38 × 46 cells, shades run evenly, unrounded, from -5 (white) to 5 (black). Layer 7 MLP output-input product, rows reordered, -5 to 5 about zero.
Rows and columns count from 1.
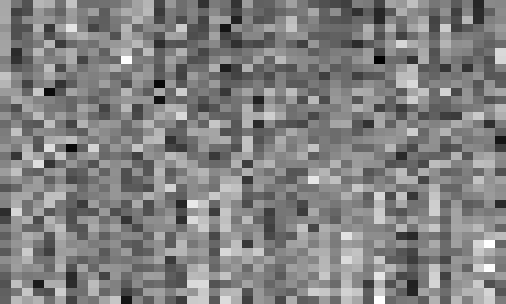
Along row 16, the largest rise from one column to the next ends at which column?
24
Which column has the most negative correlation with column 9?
4
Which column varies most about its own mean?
35
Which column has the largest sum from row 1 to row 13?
15
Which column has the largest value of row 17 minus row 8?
12
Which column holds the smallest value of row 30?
32
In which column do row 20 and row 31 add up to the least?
45
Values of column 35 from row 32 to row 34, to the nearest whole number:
1 -3 -1
